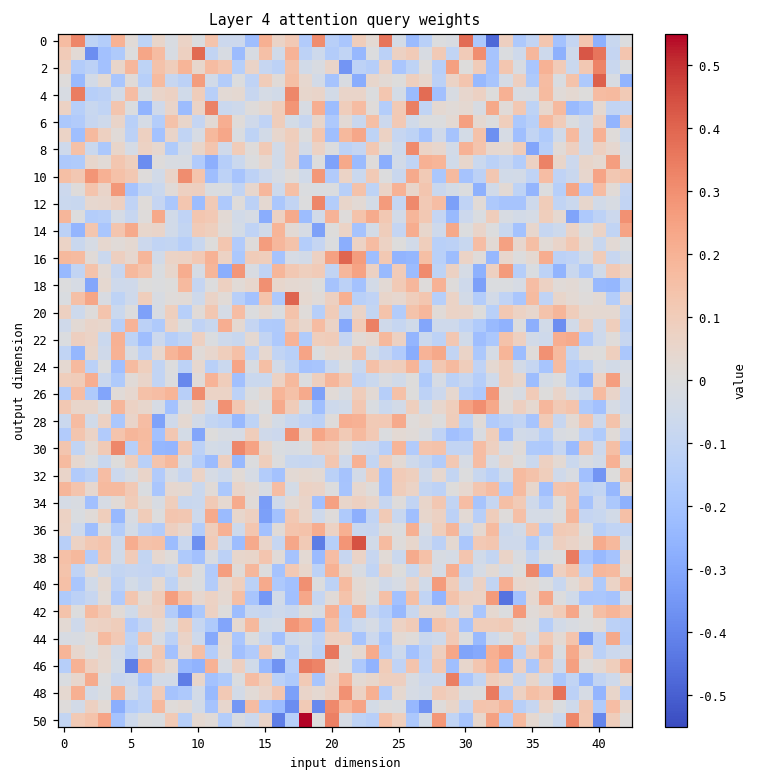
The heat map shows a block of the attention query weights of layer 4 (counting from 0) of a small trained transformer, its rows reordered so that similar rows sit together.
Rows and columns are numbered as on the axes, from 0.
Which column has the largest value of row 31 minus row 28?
7
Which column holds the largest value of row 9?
36
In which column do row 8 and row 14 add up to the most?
26
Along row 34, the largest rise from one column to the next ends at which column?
20
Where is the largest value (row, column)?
50, 18
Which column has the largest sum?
17
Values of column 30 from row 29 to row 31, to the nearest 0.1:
-0.2 -0.1 0
